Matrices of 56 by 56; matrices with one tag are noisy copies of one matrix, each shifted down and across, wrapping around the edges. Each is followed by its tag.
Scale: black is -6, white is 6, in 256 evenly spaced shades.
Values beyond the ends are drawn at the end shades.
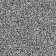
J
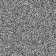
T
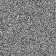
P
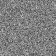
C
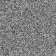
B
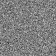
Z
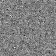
P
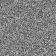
J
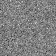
B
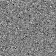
P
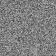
J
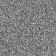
T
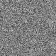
J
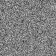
C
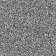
Z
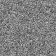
B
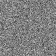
T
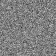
T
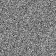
C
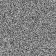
C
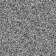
B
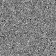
T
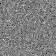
P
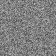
B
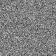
J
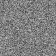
B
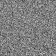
Z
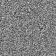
P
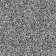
B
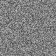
C
